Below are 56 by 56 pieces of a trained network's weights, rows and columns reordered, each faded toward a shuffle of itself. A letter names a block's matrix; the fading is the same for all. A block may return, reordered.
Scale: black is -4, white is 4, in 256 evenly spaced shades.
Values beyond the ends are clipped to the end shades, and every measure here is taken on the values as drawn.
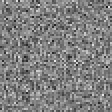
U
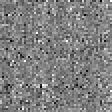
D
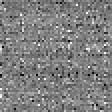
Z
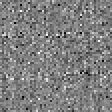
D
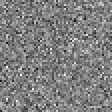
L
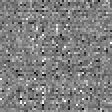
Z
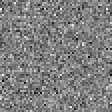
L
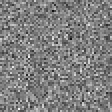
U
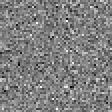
L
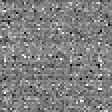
Z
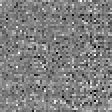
Z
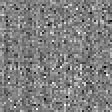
D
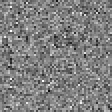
L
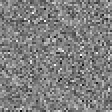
L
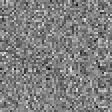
U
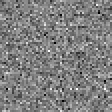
L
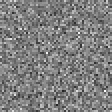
U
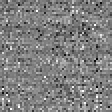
Z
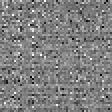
Z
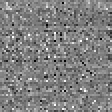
Z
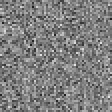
U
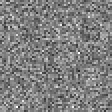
U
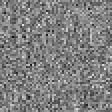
U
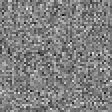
U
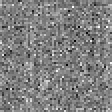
D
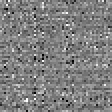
Z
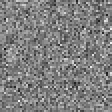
U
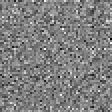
L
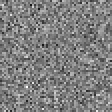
U
